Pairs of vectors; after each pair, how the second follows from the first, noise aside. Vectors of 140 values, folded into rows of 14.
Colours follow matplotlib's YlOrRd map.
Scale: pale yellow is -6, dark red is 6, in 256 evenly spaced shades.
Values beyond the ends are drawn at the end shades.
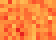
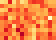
scaled up.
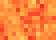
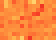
partly zeroed.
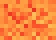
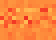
wrapped around, negated, partly zeroed.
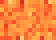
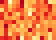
scaled up.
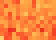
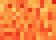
reversed, negated.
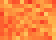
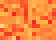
wrapped around, negated.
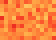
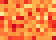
scaled up.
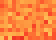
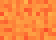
wrapped around, negated, shrunk.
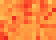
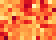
scaled up.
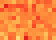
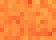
reversed, shrunk.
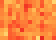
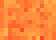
shrunk.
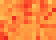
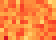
reversed, negated.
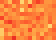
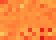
wrapped around, negated, partly zeroed.
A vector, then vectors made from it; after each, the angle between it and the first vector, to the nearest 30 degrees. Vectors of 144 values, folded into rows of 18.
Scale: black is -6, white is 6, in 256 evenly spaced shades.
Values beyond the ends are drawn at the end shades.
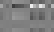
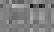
150 degrees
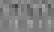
60 degrees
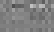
30 degrees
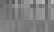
120 degrees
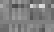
30 degrees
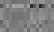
150 degrees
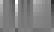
90 degrees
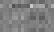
30 degrees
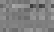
150 degrees
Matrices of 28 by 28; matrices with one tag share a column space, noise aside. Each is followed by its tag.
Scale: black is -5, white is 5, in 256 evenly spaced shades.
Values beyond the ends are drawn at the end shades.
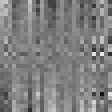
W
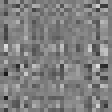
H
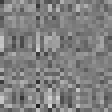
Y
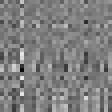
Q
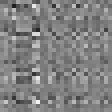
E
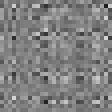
E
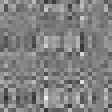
Y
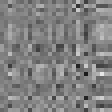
H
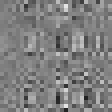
Y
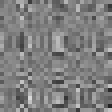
Y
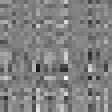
Q
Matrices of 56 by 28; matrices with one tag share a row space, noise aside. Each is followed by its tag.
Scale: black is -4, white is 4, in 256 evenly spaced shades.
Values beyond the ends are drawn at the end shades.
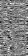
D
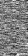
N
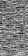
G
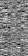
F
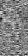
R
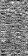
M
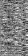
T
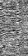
R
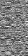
M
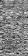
R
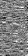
G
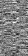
N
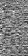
R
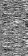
T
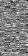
N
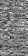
D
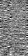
D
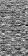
M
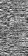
D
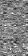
T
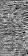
T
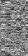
M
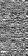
M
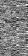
N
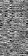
D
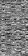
M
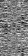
F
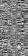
F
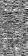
T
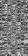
F
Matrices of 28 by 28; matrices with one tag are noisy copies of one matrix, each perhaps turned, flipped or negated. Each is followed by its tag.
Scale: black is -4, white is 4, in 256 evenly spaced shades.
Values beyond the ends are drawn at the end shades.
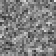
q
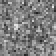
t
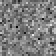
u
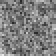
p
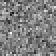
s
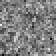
t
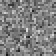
s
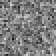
t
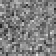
u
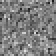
u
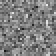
s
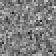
s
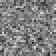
s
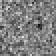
t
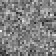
p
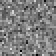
s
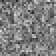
t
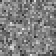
p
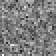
u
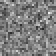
s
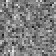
s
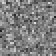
t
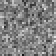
u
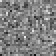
q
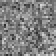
t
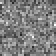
p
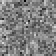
p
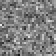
t
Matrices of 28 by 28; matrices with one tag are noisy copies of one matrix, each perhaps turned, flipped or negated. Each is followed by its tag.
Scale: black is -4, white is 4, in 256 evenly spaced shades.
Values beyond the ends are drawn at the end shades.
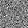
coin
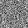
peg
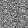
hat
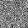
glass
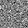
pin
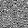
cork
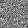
glass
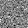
pin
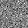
hat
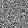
hat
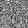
pin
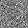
coin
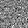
pin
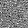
cork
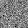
glass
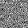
glass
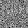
peg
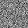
hat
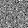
pin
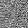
cork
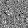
peg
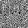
peg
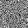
peg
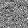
peg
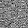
cork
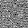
cork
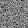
hat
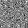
glass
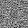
cork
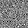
hat
